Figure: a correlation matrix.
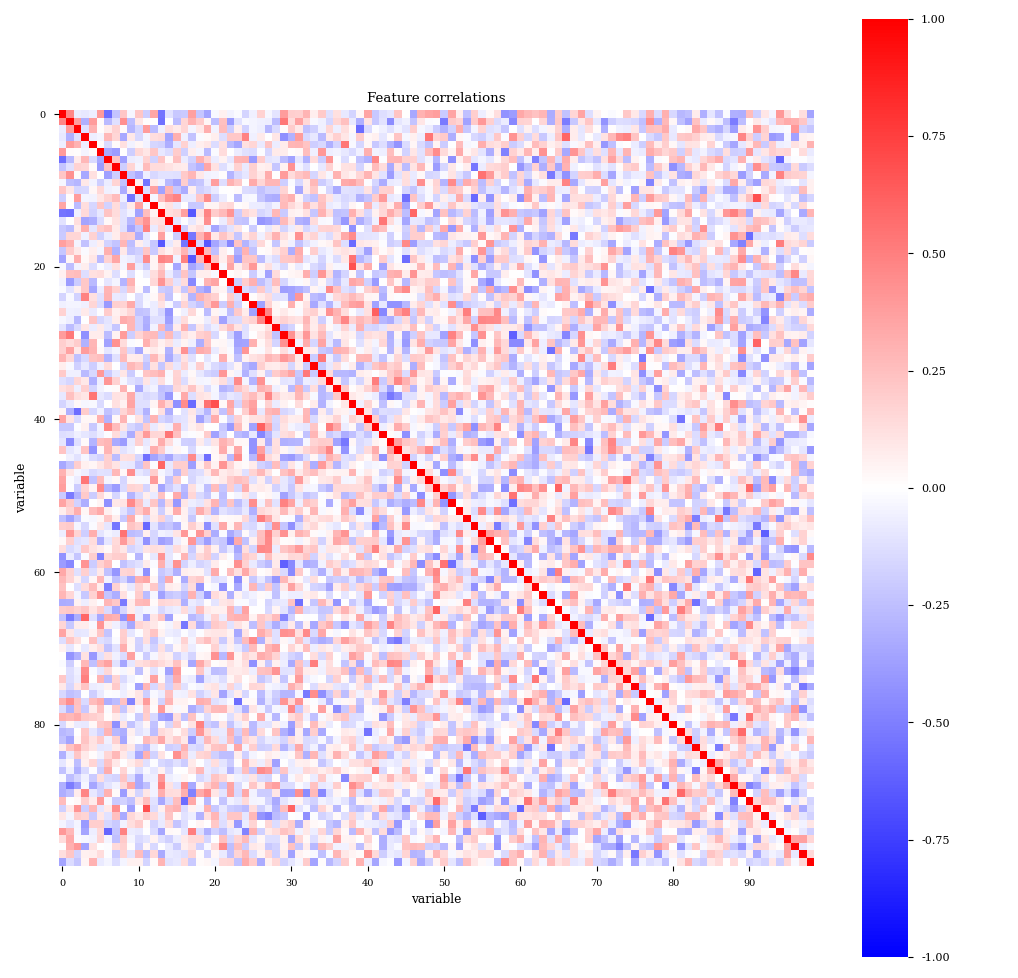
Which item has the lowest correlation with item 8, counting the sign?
64
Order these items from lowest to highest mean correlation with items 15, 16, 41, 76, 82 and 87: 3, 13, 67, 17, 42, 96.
17, 96, 67, 3, 42, 13
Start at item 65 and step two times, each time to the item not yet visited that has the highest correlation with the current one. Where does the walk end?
90
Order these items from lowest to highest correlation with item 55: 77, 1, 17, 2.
17, 2, 77, 1
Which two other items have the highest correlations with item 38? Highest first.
20, 19
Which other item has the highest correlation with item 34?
32
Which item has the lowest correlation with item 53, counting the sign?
83
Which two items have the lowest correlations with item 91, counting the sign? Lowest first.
60, 54
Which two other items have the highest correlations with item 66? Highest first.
3, 9
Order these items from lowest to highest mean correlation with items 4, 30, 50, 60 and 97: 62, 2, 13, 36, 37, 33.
33, 13, 2, 36, 37, 62
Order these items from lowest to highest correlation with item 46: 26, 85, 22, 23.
26, 85, 23, 22
